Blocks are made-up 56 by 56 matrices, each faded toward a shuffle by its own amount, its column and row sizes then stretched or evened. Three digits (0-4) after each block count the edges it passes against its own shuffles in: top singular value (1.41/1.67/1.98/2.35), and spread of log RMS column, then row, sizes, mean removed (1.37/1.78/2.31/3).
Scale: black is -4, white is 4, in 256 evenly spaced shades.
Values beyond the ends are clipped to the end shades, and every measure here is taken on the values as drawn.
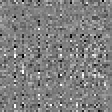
2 3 3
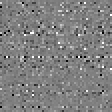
2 1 3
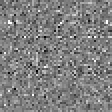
2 2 2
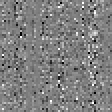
0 4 0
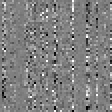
3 4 0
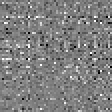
3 1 3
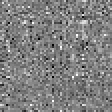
2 2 2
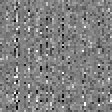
3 4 0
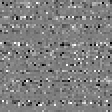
2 0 4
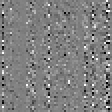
3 4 0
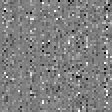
0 3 0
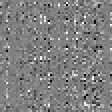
0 4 2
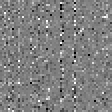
2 3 0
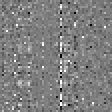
3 3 1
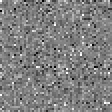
1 2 1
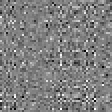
4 3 2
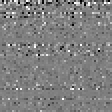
2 0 4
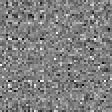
3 1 2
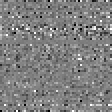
0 1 4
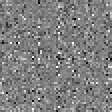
0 3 2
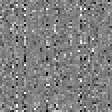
3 3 1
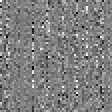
1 4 0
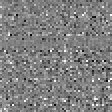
0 1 3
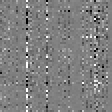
2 4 1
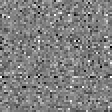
2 1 2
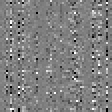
3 4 1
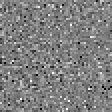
1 0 1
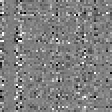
2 4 3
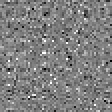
3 2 0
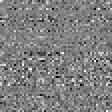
2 1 4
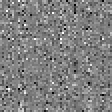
0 3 1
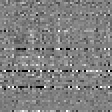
3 1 4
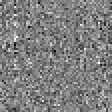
2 2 0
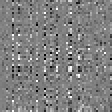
4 4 2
